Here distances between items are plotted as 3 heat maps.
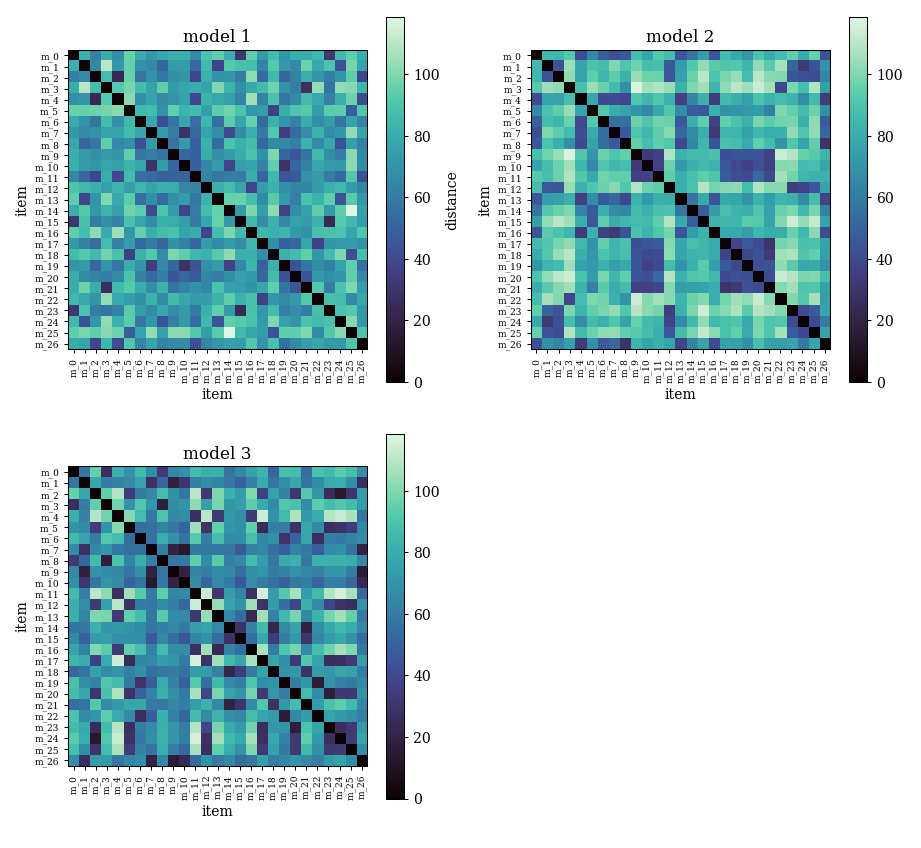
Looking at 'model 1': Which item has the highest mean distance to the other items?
m_25
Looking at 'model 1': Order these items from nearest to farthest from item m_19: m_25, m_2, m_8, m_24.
m_2, m_8, m_24, m_25
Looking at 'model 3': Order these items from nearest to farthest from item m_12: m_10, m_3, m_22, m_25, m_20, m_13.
m_25, m_20, m_10, m_22, m_3, m_13
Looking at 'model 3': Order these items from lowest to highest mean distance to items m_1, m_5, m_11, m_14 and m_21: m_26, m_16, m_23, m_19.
m_26, m_16, m_19, m_23
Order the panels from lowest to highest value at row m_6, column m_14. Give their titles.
model 3, model 2, model 1
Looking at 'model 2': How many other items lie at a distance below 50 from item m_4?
7
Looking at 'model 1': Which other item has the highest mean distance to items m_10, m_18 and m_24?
m_3
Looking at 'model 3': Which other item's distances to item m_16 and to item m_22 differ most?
m_19
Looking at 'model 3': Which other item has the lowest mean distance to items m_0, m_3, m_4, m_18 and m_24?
m_8
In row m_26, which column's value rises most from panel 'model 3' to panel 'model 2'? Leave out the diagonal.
m_9
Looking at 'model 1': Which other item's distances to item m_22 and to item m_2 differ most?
m_4
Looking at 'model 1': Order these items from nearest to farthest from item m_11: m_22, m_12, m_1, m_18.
m_1, m_12, m_22, m_18
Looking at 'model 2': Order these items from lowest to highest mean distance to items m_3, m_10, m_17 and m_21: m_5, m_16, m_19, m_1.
m_19, m_5, m_16, m_1
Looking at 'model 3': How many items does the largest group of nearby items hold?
8
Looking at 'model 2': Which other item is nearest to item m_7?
m_16
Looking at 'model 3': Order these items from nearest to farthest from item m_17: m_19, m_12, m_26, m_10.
m_12, m_10, m_19, m_26
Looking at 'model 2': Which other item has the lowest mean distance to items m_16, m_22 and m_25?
m_26
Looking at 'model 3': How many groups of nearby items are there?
6
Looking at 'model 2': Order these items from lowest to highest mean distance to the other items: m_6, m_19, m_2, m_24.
m_19, m_24, m_6, m_2
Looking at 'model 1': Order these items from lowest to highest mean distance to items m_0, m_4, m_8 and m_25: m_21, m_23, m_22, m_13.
m_23, m_22, m_13, m_21
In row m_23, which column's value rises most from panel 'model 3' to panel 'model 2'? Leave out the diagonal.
m_20
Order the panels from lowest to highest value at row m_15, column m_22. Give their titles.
model 3, model 1, model 2
